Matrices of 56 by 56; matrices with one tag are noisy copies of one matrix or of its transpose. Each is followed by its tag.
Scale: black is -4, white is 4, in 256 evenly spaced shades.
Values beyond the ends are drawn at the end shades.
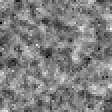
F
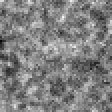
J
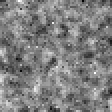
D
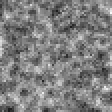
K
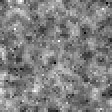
D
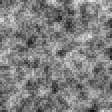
D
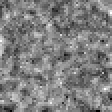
K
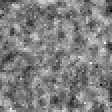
K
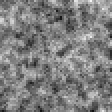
D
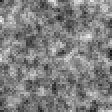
D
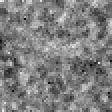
J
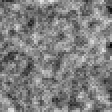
K
